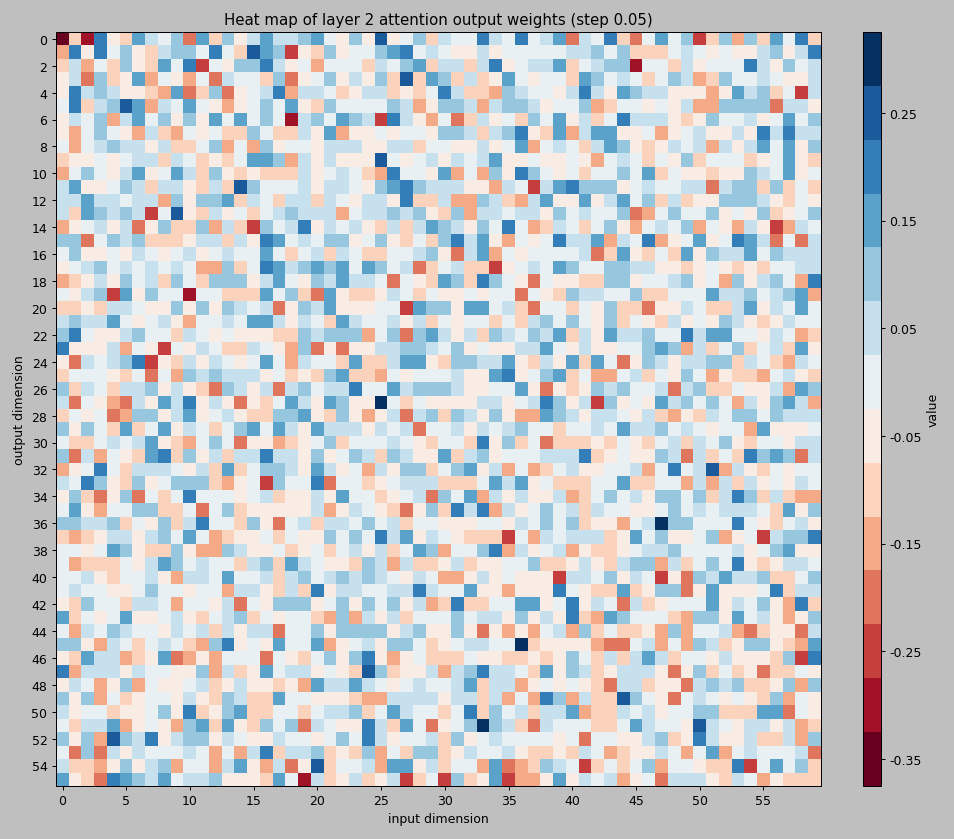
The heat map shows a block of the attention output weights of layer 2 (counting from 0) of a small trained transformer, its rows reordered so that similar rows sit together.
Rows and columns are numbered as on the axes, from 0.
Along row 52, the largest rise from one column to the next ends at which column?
4
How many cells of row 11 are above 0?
33
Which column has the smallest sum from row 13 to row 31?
1
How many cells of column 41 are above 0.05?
7
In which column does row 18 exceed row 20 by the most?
17
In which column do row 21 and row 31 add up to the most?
16
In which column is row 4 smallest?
58
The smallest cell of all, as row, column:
0, 0
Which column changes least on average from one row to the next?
50
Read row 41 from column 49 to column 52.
-0.2 -0.05 0.15 -0.05
